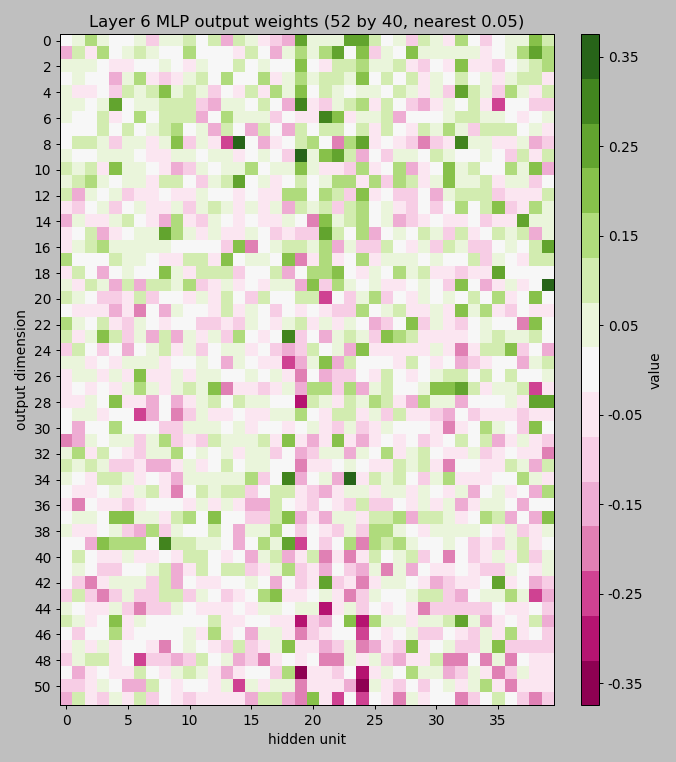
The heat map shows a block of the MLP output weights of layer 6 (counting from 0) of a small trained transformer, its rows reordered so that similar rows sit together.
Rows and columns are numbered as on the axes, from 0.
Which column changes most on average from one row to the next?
18
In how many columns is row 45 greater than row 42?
20
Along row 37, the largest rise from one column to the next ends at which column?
39
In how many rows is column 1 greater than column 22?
23
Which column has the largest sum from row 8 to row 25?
24
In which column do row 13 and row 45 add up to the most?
32
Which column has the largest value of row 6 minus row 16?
22
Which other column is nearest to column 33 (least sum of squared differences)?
15
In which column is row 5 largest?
19
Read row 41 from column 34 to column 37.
-0.1 -0.1 0.05 0
